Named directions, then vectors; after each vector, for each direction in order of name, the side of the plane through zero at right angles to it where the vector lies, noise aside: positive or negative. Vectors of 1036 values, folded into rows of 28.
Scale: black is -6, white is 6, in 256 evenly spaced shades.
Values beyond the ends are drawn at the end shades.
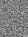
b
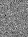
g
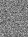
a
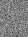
positive, positive, positive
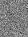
negative, positive, negative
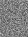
positive, negative, negative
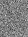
negative, positive, negative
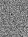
positive, positive, negative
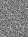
positive, negative, positive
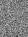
positive, positive, positive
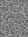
negative, positive, positive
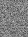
negative, negative, positive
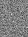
negative, negative, positive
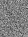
negative, positive, negative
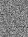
positive, positive, negative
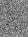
negative, negative, negative
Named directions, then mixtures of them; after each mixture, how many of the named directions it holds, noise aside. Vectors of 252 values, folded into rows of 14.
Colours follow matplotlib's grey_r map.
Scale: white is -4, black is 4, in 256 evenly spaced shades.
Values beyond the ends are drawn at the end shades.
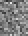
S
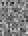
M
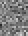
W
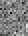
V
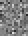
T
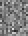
three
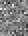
two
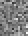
four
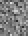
three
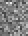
two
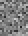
four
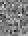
two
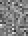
three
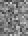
one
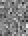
three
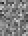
two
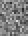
three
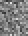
one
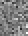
four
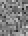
three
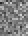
three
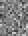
two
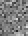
three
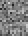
four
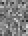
three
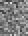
one
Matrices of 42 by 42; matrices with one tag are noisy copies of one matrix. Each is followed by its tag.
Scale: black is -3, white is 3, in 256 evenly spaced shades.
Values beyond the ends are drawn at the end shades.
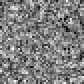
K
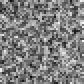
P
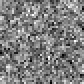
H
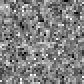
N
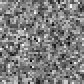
H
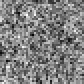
H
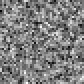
K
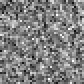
P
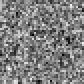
H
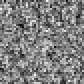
N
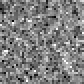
P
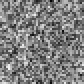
H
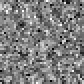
N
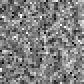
P
